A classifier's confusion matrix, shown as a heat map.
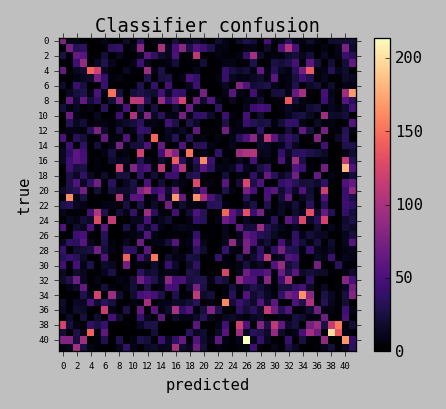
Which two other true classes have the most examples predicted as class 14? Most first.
17, 1
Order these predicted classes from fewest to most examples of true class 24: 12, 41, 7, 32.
41, 12, 32, 7
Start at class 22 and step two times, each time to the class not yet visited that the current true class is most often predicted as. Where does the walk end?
18
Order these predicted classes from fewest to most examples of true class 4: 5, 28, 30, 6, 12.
6, 30, 28, 12, 5
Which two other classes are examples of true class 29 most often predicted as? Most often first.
13, 9
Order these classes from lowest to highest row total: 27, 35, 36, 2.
2, 27, 35, 36
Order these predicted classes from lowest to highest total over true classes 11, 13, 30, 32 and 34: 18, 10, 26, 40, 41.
10, 18, 40, 41, 26
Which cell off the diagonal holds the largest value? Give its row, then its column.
40, 26
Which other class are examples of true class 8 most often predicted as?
32
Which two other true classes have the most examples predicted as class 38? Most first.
39, 29
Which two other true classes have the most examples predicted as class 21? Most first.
36, 8
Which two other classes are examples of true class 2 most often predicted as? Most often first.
19, 27
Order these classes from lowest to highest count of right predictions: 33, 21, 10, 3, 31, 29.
33, 21, 31, 3, 10, 29
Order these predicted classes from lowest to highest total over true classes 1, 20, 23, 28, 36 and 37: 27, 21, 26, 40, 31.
21, 27, 31, 40, 26
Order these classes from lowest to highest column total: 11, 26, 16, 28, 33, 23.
28, 23, 33, 11, 16, 26
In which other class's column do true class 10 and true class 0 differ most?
37
